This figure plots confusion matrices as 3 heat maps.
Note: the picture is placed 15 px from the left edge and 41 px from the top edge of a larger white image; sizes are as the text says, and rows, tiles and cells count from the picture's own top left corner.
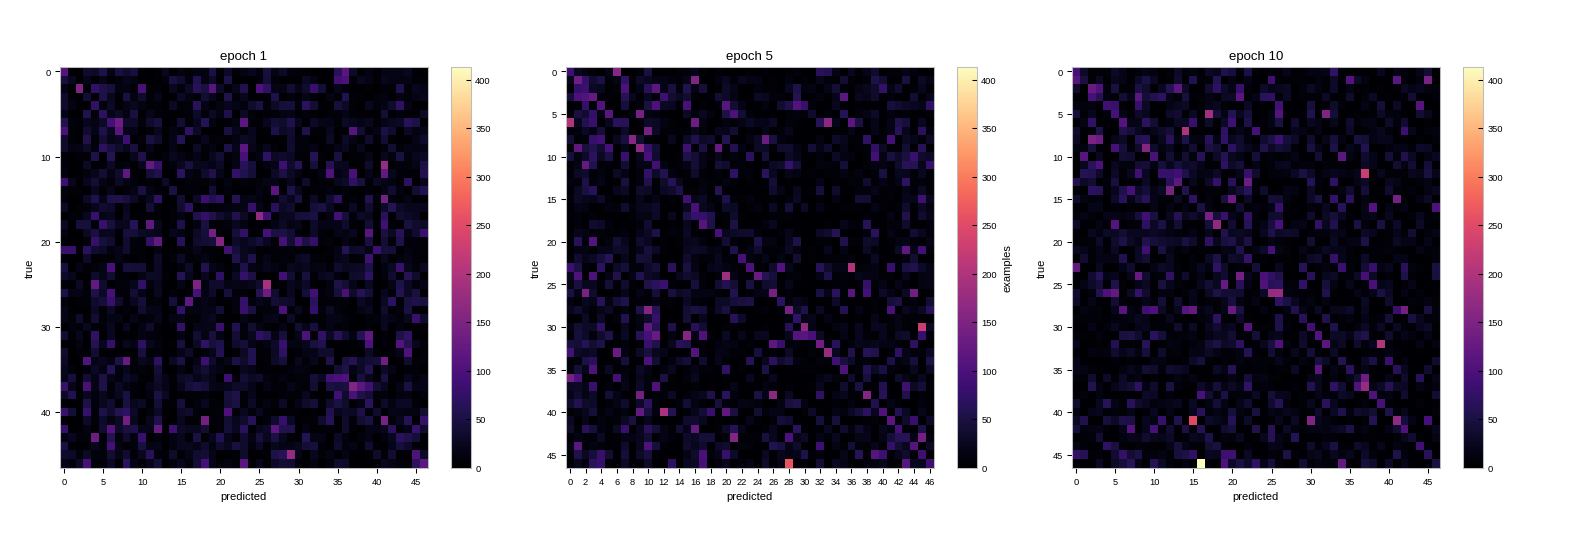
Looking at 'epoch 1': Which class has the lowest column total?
13
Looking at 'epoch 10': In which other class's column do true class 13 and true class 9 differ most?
22
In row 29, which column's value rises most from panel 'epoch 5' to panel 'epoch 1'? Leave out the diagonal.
45
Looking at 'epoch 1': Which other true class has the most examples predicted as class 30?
20
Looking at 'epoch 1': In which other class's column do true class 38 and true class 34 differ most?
41
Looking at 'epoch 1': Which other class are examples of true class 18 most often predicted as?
11
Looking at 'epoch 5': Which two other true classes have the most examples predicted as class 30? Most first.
31, 4
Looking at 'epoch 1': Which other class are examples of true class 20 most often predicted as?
12
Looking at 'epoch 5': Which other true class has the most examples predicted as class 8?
41
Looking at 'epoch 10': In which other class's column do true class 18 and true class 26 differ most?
25
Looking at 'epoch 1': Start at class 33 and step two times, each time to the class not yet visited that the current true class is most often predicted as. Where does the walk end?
6
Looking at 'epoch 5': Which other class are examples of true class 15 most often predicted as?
45
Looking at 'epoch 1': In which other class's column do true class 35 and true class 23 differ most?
43
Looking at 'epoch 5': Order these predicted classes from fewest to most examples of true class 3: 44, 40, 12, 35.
40, 44, 12, 35
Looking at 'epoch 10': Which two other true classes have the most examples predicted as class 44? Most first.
4, 36
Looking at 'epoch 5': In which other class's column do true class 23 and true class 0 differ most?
36
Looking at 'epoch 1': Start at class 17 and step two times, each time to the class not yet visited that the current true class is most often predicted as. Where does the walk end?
26
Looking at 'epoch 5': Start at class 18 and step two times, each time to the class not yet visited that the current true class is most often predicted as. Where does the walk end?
16
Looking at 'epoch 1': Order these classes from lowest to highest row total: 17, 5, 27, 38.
5, 38, 27, 17
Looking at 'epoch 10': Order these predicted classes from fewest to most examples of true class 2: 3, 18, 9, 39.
39, 9, 18, 3
